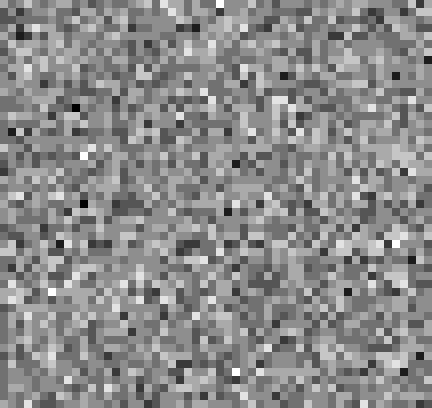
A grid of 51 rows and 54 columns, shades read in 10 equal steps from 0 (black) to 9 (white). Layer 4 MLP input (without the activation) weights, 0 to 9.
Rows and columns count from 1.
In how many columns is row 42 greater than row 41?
24
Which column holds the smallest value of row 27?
29
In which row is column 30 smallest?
21
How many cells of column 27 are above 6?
9
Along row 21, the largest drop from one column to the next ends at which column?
30
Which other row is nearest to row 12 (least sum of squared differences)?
28
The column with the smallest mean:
1
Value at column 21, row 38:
8
